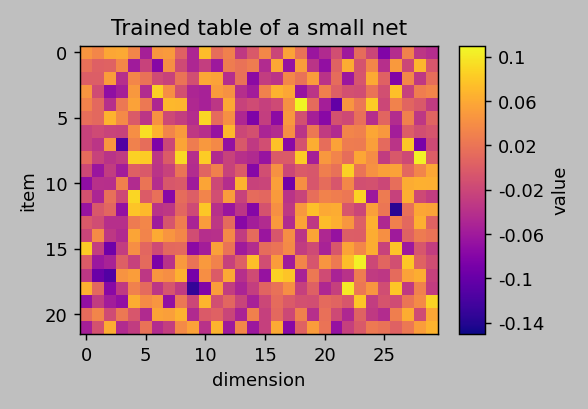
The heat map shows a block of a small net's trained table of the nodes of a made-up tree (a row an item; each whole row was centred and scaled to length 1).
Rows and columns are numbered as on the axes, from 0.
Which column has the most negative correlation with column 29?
0
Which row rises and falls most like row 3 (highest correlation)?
15
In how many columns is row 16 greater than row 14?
17
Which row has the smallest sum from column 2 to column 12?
18
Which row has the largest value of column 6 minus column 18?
3
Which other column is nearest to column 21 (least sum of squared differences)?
20
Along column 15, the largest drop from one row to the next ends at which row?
1
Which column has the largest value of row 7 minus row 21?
21
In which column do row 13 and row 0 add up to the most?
10
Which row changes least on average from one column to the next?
9
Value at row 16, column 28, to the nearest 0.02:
0
